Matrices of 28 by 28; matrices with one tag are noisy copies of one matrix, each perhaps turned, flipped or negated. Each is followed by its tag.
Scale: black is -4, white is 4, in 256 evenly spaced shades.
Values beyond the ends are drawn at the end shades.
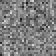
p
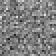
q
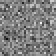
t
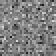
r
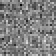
p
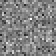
t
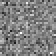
r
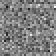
t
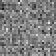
p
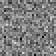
r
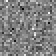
t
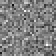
r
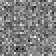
t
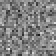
q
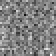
q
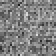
p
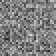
t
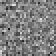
q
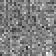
p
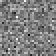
r
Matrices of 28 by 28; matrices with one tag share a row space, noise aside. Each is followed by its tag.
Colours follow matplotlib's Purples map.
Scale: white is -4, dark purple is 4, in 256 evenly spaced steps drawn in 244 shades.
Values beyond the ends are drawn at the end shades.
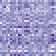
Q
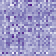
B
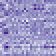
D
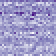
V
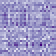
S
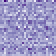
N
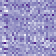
D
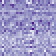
V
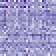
S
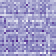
S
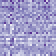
B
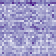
V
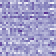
Q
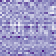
Q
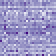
S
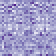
V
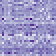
V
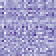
N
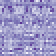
V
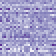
Q
